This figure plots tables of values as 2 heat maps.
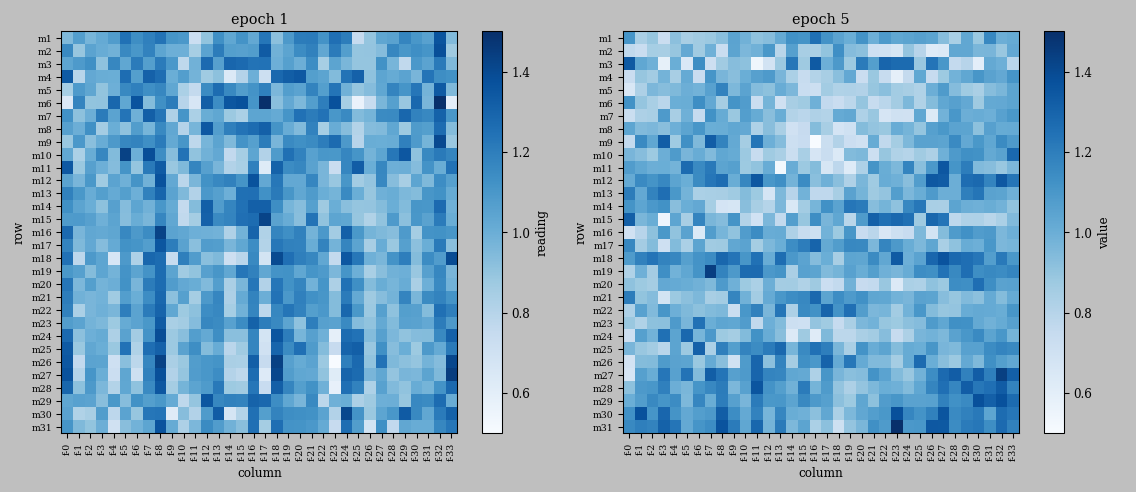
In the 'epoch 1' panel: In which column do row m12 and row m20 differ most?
f-14
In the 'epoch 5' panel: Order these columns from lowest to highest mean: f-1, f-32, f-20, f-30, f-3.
f-20, f-1, f-3, f-30, f-32
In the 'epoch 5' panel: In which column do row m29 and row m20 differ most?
f-23
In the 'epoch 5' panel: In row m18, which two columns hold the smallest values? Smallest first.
f-18, f-16
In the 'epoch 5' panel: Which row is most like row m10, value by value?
m20
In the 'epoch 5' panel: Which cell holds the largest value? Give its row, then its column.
m31, f-23
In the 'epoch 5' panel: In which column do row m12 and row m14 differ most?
f-8
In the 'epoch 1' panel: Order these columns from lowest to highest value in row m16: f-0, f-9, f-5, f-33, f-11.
f-11, f-9, f-33, f-5, f-0
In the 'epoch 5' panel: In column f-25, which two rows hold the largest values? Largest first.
m26, m14
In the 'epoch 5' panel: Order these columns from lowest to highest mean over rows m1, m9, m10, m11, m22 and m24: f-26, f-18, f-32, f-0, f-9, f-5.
f-18, f-0, f-9, f-26, f-32, f-5
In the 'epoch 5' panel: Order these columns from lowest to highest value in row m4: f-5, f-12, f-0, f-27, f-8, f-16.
f-0, f-16, f-27, f-8, f-5, f-12
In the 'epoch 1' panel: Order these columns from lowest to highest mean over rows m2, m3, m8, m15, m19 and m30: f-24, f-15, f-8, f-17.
f-24, f-15, f-8, f-17
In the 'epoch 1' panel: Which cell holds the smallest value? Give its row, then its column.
m26, f-23
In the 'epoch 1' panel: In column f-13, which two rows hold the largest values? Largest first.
m30, m5
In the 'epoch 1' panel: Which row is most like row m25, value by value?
m11
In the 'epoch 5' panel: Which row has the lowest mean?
m2
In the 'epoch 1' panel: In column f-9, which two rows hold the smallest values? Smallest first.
m30, m18
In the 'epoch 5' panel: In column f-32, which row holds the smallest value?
m15
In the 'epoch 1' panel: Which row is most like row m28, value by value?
m24
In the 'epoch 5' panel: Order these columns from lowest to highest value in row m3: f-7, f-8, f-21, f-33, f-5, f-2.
f-5, f-7, f-33, f-8, f-2, f-21
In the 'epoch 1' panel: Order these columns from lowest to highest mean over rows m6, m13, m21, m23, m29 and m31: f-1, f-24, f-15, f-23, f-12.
f-23, f-1, f-24, f-15, f-12
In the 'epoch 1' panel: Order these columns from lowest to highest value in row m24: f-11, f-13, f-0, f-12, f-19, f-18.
f-12, f-11, f-13, f-19, f-0, f-18
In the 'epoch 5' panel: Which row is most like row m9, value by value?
m24
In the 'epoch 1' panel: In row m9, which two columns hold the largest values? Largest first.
f-32, f-23
